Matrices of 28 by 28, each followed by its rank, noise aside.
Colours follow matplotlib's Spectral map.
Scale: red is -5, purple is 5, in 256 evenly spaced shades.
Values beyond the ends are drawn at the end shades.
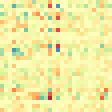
three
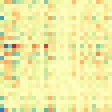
two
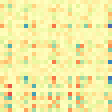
two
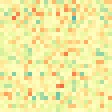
five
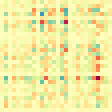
two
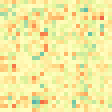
five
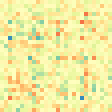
four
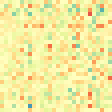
five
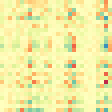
two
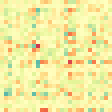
four
